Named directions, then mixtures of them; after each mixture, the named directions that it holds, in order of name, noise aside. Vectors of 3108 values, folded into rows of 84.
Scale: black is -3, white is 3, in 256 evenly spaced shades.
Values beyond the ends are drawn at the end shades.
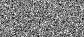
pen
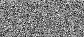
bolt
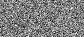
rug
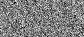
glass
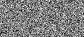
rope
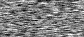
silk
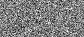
glass, pen, rug.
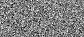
glass, pen, rope.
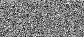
bolt.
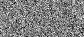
glass.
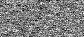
rope, silk.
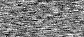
silk.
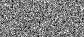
pen.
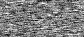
silk.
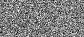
rug.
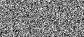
bolt, pen, rope.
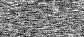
bolt, glass, silk.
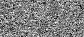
pen, rug, silk.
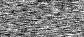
silk.
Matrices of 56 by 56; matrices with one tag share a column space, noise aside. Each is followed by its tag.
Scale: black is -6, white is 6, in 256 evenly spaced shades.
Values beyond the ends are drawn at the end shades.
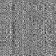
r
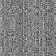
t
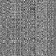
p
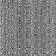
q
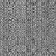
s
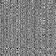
q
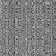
s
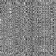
s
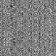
t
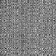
q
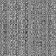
r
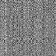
p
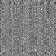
s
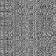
t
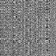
p
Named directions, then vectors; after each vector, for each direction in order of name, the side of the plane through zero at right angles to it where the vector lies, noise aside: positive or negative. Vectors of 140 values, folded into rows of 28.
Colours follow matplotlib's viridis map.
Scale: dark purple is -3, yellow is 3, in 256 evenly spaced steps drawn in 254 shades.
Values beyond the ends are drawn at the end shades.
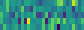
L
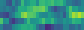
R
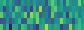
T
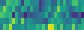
positive, negative, negative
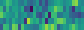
positive, negative, positive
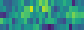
negative, positive, negative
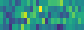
positive, positive, positive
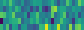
negative, negative, positive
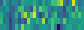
positive, positive, positive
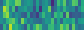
positive, negative, negative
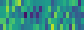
positive, negative, negative
